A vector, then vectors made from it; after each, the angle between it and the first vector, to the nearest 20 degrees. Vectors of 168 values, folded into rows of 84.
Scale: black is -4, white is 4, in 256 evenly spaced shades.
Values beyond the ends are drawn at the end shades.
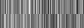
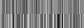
100 degrees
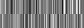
120 degrees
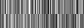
20 degrees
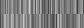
20 degrees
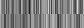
160 degrees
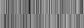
160 degrees
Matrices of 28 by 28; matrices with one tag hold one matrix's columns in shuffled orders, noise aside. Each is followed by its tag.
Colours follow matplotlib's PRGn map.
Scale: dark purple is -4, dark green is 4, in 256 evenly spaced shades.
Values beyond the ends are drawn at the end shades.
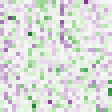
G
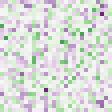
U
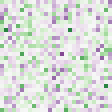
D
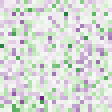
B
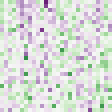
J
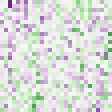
J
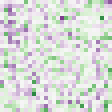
G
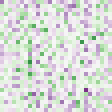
U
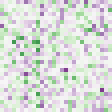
U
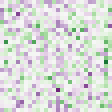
U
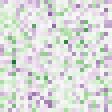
U
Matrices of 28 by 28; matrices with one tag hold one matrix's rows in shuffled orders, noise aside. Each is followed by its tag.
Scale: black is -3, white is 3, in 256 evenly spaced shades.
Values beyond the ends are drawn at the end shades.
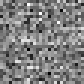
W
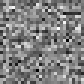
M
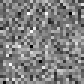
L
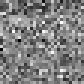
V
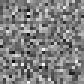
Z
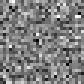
M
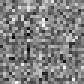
Z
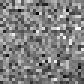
M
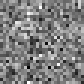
W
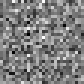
Z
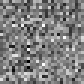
Z
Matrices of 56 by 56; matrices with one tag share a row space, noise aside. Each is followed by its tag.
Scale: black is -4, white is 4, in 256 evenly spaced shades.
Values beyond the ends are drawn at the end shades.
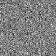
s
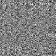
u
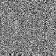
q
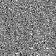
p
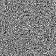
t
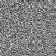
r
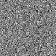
t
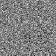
t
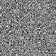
r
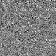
u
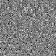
s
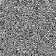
p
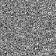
u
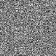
p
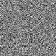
s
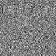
s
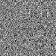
t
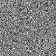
s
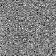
p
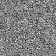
p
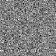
u
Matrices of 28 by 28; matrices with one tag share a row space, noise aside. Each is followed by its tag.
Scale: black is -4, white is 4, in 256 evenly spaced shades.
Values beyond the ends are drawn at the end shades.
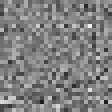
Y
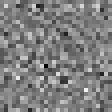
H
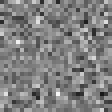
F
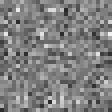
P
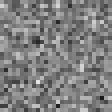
F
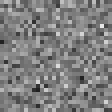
F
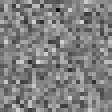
H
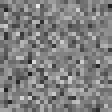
H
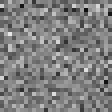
Y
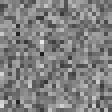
P
